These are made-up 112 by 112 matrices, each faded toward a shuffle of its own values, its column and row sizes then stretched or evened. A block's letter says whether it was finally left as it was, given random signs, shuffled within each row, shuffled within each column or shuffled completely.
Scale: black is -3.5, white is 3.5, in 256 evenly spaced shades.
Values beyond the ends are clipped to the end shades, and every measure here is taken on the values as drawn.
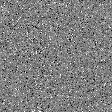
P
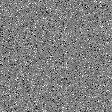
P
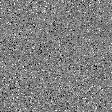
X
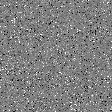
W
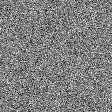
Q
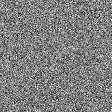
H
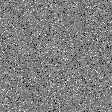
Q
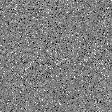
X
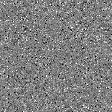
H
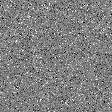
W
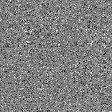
H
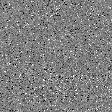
H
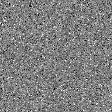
X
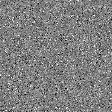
X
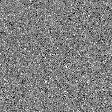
X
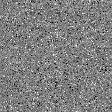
H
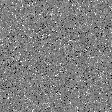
Q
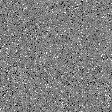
X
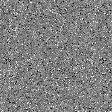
X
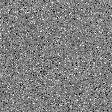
W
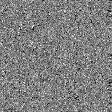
H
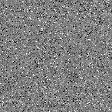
H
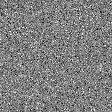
Q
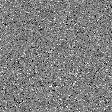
W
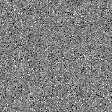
H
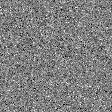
W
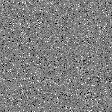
H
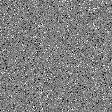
P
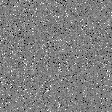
H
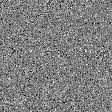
W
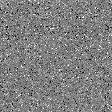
H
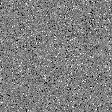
P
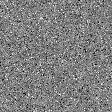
Q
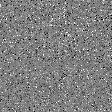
X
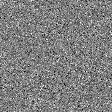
W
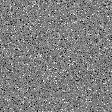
W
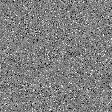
W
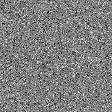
X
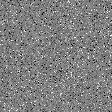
P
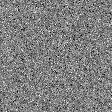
Q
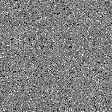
H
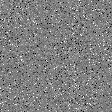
P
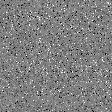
W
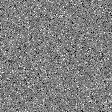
Q
